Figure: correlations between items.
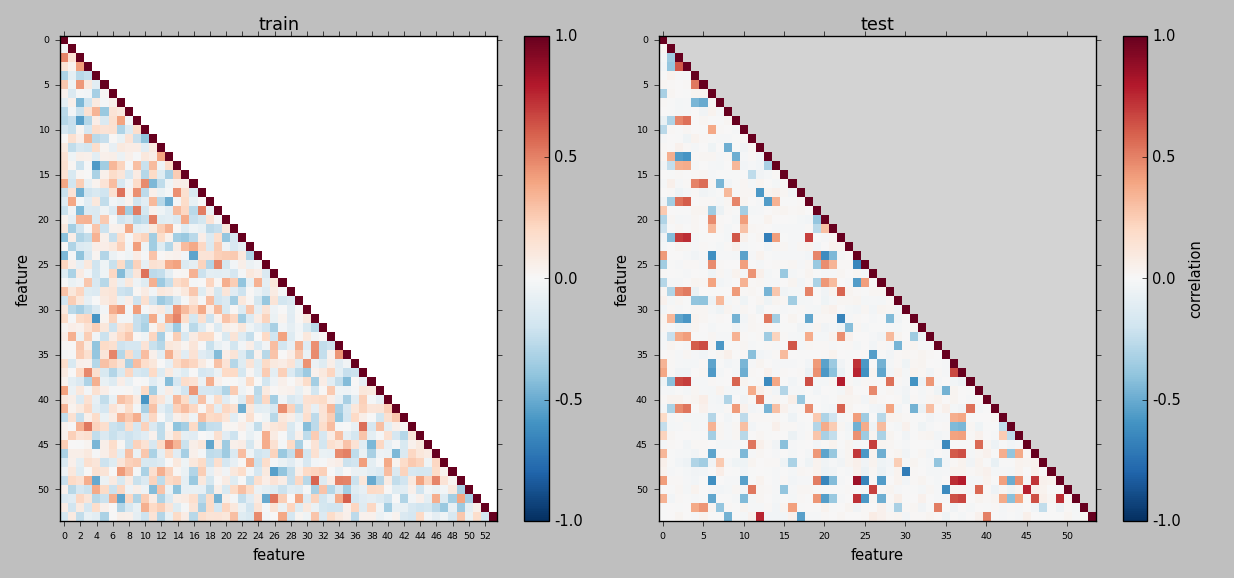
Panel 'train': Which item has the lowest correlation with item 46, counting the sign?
41
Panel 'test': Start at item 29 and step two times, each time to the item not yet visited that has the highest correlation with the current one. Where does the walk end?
47
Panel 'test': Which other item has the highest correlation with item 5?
34
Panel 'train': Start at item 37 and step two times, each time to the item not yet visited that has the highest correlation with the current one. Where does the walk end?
3
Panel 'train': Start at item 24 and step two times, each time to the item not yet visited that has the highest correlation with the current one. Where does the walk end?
27
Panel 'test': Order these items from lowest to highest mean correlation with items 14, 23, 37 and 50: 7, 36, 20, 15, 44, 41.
20, 15, 7, 41, 44, 36
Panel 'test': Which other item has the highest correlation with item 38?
22
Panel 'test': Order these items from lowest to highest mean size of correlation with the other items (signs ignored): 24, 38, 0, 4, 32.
32, 4, 0, 38, 24
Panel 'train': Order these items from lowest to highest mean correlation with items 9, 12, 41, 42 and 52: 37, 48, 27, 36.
37, 27, 48, 36
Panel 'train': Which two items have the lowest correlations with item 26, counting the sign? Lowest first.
48, 7
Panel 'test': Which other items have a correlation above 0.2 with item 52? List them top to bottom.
4, 5, 16, 34
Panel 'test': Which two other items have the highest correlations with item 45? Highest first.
50, 26
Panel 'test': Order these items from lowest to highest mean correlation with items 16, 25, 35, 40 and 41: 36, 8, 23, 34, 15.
36, 8, 23, 15, 34
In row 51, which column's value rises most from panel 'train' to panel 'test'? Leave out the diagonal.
19
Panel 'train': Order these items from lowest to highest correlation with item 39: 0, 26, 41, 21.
26, 41, 21, 0
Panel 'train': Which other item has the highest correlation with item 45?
13
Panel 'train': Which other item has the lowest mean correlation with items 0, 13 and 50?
18
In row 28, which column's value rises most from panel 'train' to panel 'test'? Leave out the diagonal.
22
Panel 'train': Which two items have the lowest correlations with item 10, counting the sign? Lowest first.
40, 11
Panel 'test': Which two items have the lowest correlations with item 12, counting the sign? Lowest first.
17, 8
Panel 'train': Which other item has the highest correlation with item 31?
49
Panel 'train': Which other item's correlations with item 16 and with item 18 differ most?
11
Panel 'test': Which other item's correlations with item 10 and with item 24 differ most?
49
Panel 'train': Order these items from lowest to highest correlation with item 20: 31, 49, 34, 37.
34, 49, 37, 31
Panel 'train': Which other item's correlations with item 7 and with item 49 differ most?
51
